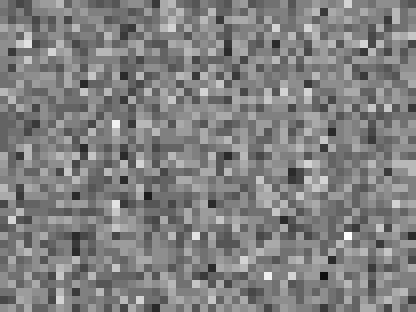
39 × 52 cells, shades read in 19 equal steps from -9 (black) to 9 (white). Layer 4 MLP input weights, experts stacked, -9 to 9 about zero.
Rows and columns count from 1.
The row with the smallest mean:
30
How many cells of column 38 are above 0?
15
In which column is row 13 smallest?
16
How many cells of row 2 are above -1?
34
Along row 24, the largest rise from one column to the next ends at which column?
4
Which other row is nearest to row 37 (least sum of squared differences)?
18
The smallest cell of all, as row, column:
35, 41
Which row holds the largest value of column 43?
31
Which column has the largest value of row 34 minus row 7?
29
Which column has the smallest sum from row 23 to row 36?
19
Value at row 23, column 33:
5
